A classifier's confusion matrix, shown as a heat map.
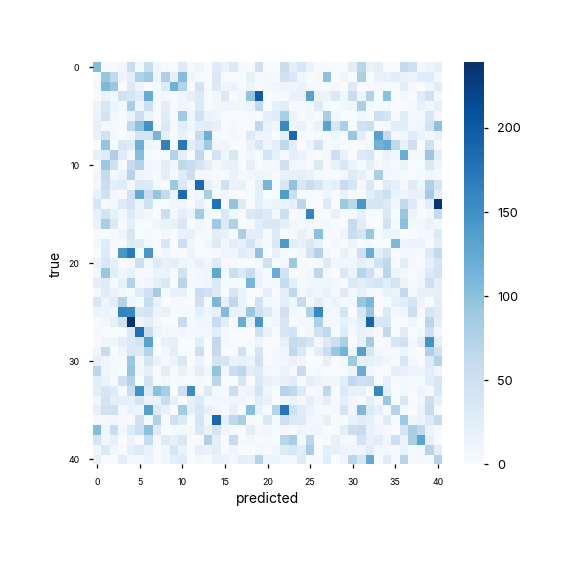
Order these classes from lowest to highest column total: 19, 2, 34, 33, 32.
2, 33, 34, 19, 32
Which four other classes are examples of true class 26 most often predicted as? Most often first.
4, 32, 19, 17
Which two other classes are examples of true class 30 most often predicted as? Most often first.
4, 40
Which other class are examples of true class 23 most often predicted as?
7
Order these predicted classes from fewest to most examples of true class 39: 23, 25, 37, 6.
37, 6, 23, 25
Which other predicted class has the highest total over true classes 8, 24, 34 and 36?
14
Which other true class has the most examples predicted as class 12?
15
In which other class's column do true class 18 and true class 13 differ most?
10
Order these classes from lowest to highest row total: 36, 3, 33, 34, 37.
34, 37, 36, 3, 33
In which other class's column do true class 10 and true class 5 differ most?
27
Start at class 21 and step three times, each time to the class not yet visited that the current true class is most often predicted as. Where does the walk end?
32
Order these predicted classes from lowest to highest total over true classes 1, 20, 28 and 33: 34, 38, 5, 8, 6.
38, 34, 8, 6, 5
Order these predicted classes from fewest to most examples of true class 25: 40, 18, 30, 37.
30, 40, 37, 18
